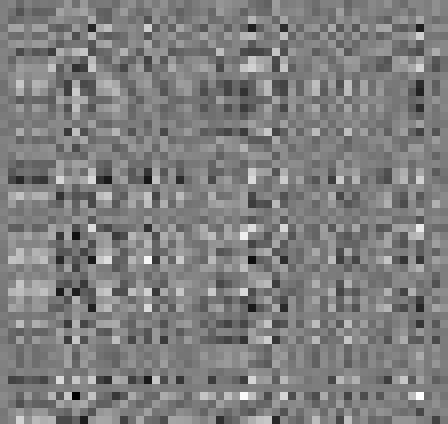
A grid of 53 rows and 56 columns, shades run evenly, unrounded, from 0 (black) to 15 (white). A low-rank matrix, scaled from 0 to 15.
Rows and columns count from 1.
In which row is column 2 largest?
33
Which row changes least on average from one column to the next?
49
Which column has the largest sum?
3
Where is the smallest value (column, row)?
10, 50
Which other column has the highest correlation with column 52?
31
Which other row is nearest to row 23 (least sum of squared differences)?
48
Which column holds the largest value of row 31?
19
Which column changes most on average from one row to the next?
53
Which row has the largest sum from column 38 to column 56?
29
